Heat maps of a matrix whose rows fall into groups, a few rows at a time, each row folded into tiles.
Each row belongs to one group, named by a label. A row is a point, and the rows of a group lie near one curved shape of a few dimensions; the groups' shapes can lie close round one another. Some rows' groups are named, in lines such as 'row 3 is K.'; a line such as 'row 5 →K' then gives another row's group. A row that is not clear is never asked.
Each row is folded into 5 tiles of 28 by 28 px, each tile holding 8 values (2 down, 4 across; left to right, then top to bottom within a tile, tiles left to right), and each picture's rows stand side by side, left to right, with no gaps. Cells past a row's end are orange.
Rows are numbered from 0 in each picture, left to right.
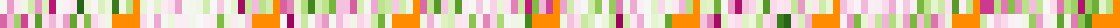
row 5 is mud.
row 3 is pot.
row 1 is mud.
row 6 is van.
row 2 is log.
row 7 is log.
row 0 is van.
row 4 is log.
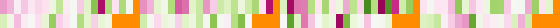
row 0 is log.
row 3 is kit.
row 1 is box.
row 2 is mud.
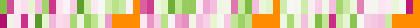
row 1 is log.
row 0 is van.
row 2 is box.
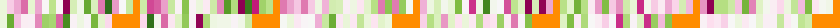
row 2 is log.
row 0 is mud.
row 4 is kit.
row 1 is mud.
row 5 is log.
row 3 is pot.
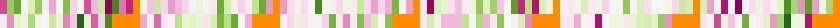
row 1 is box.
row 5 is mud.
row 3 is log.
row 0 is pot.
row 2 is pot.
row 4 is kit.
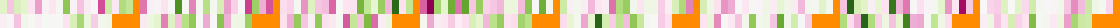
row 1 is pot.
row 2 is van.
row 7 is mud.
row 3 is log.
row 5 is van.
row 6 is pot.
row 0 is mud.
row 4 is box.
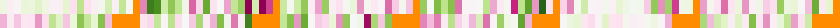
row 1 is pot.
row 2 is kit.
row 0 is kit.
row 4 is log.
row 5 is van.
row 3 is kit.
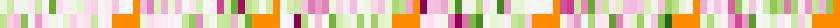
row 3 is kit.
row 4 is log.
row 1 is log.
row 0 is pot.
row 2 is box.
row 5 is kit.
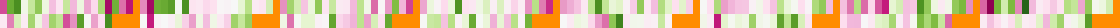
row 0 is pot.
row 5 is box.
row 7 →log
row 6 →box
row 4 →kit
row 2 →pot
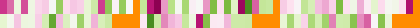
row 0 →log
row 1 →mud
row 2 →box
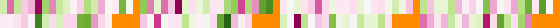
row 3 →kit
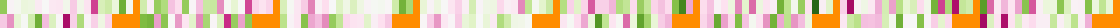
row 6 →log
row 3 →mud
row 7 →van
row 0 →kit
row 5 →van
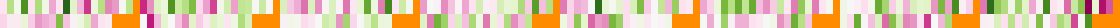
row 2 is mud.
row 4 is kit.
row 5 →log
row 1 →log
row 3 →van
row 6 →kit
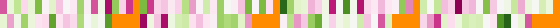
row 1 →van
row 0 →pot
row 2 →box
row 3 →mud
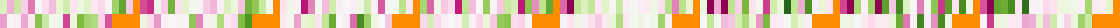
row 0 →box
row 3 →mud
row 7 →log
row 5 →mud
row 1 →log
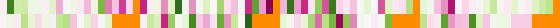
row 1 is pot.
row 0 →pot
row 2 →log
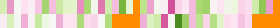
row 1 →box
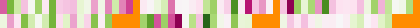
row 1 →kit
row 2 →log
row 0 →pot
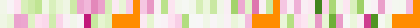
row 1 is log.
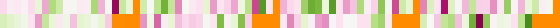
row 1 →kit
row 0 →log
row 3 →log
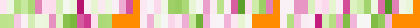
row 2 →mud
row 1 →kit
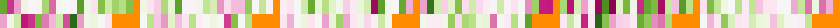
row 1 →mud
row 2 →kit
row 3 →pot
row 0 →van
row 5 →pot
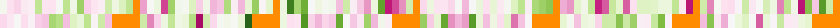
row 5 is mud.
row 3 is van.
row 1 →log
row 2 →pot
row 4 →box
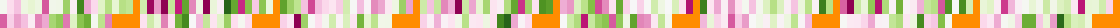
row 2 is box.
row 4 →box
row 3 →mud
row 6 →log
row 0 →kit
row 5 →van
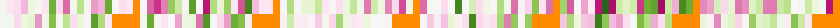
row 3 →pot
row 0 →mud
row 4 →mud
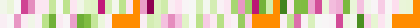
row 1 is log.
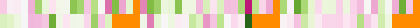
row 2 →kit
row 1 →pot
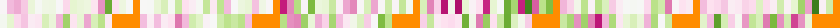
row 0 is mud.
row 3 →mud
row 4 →kit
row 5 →van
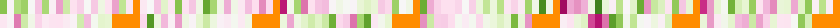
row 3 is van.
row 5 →log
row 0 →kit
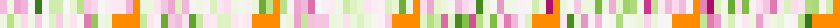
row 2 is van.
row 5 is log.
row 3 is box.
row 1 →van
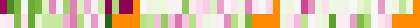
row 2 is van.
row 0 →pot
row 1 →kit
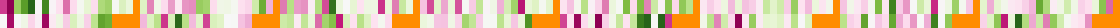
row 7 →box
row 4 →kit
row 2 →log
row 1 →box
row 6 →pot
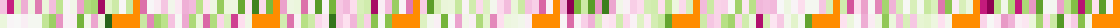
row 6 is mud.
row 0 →log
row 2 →pot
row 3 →pot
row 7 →log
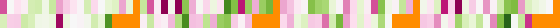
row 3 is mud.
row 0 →log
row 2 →kit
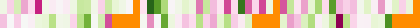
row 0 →mud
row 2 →log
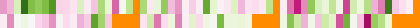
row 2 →mud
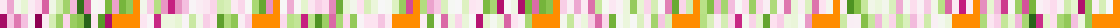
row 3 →mud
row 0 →kit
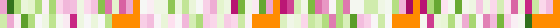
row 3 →pot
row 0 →pot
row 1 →kit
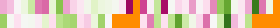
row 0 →box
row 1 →van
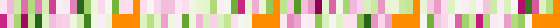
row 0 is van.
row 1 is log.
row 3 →mud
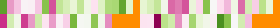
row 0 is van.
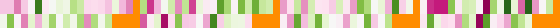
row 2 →van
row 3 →mud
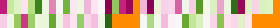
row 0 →pot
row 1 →log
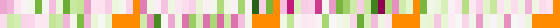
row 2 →log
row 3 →kit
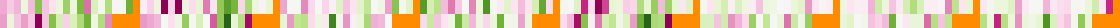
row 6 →kit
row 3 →box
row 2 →van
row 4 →mud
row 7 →box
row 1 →mud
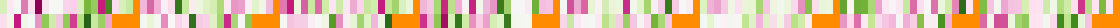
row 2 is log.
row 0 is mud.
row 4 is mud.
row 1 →pot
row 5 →mud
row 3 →van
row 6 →kit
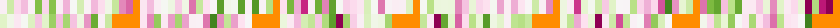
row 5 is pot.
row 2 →log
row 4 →mud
